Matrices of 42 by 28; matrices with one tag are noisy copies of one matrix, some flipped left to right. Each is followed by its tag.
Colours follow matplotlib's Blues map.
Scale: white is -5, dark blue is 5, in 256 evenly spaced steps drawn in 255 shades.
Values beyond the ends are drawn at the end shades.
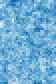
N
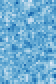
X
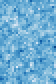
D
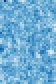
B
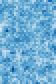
B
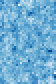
X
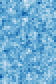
X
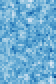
X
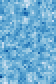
X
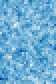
D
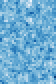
X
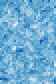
D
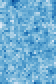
N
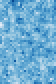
N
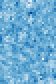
X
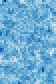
B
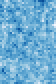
N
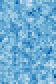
X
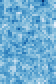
N
